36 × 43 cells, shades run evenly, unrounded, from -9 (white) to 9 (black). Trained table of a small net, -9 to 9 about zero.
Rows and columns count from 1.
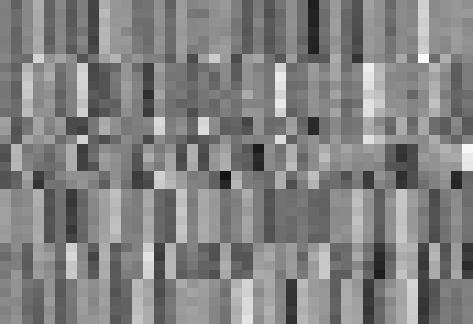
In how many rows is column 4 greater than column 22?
7
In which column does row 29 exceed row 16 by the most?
35
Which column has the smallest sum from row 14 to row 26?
11
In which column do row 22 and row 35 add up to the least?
23
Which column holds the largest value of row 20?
21
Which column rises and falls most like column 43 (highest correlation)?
41
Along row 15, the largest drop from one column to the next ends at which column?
19
